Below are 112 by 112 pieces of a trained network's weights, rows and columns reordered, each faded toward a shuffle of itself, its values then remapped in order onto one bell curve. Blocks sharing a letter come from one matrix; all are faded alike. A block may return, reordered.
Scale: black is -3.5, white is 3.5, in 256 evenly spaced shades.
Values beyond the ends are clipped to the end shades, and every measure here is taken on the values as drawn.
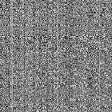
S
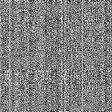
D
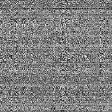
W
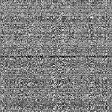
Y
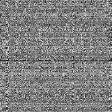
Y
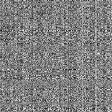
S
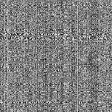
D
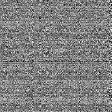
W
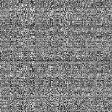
W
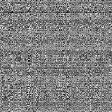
W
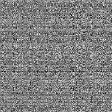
W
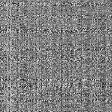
S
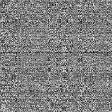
W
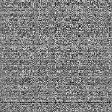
Y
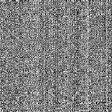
S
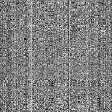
D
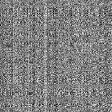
S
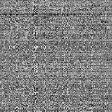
W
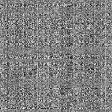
S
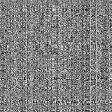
D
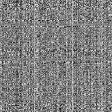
D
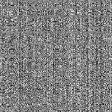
S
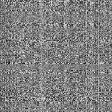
S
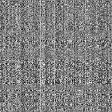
D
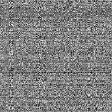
W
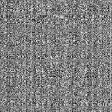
S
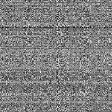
Y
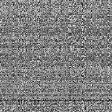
Y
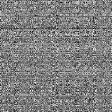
W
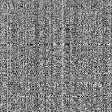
D
